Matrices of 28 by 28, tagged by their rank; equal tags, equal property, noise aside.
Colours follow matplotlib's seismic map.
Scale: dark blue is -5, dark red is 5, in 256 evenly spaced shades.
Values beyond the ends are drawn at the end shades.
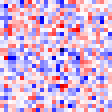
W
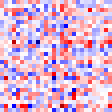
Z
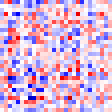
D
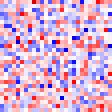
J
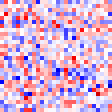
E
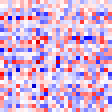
D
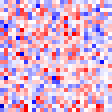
J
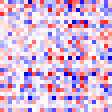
D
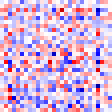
D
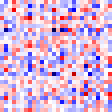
D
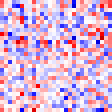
Z
